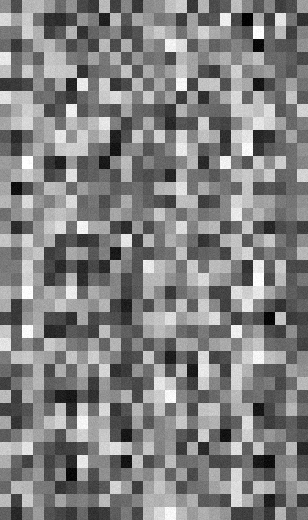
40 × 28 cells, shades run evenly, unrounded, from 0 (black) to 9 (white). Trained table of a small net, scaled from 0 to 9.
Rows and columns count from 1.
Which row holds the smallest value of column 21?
34
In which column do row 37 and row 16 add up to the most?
22
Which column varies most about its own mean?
24
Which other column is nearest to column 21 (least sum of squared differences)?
11
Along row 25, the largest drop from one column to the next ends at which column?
27
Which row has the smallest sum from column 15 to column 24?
36
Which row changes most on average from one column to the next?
7
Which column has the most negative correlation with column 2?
17
